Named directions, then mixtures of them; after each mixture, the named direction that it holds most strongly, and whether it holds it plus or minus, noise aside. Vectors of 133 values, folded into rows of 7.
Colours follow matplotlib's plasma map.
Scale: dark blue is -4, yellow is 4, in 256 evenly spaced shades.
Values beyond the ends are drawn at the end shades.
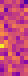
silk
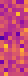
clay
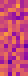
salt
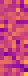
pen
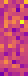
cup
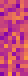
salt, minus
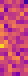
silk, plus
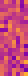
pen, plus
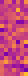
pen, plus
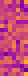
pen, plus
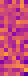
pen, minus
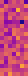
cup, minus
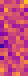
silk, minus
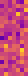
clay, plus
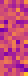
pen, plus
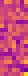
pen, plus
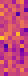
clay, minus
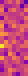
silk, plus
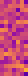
pen, minus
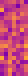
salt, minus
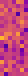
clay, minus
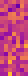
salt, minus
